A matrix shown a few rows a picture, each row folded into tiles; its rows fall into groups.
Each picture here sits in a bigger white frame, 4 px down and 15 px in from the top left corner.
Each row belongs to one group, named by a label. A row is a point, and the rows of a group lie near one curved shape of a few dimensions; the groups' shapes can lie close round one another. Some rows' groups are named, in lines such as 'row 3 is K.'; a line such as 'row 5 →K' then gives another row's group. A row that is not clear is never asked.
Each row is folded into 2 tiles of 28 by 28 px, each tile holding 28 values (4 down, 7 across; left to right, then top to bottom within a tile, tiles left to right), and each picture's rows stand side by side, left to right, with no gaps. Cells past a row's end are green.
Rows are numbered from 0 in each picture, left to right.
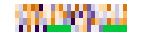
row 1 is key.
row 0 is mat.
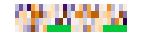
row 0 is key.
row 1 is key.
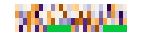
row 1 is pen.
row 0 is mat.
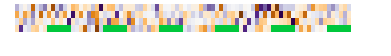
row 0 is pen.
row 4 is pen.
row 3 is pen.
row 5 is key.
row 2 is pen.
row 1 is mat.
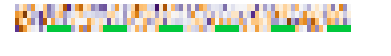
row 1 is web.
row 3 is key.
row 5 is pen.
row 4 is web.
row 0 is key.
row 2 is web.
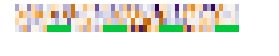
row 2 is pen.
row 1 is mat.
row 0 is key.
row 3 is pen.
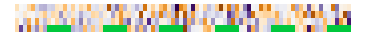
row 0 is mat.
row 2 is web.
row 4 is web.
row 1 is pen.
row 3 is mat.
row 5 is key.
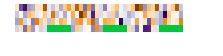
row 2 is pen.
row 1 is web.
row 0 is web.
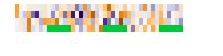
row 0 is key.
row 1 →web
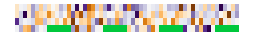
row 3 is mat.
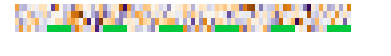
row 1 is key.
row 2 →key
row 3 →mat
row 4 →pen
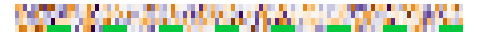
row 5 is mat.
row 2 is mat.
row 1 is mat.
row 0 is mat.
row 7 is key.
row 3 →web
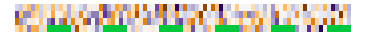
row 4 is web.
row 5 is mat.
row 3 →pen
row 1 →key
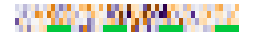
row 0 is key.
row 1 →pen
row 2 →pen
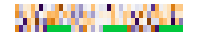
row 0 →mat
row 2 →mat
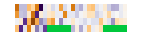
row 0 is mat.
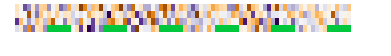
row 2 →key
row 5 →key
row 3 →web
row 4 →web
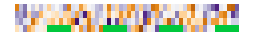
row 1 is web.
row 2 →key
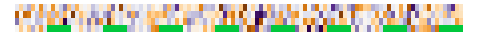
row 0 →web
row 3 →pen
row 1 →key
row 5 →mat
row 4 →key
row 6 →pen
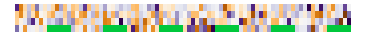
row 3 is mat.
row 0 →key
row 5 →key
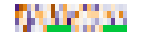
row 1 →key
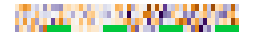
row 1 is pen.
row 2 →pen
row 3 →pen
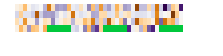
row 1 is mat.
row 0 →mat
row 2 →mat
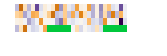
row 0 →key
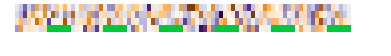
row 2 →key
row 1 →mat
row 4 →web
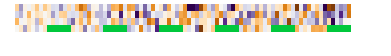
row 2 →key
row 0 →pen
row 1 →pen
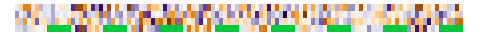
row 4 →mat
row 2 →key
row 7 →pen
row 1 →pen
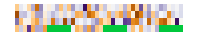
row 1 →key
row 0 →mat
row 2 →web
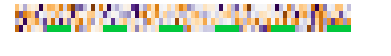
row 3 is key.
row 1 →pen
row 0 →mat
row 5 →mat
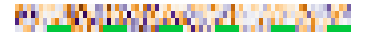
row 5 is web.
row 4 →mat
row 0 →key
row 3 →pen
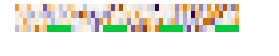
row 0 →mat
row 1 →key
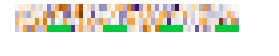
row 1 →web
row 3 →mat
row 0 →web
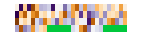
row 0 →key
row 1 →key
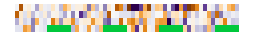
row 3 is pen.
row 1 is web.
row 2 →pen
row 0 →key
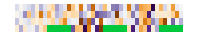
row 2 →mat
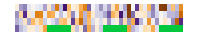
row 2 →mat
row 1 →pen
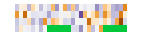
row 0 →key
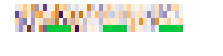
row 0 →mat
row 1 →pen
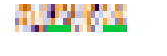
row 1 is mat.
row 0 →pen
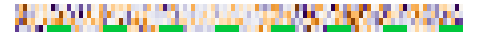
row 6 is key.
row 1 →web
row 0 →mat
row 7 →web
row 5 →key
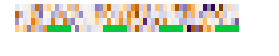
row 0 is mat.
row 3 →pen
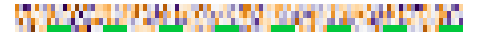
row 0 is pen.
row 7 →pen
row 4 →key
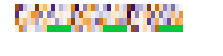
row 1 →key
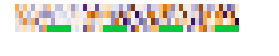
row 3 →pen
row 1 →key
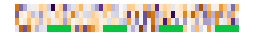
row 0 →key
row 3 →web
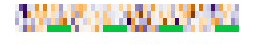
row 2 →web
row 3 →web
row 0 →web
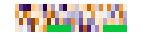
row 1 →pen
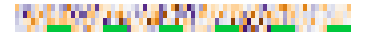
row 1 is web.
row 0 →key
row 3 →web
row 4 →mat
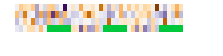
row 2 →pen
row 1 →pen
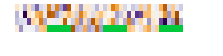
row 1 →mat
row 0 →key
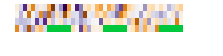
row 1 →web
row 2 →mat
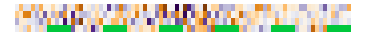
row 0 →web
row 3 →pen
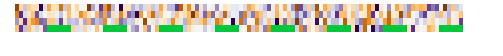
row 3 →web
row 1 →web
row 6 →mat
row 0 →mat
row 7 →pen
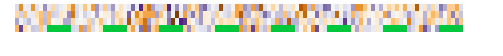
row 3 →key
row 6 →pen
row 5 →web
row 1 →mat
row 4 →mat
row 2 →key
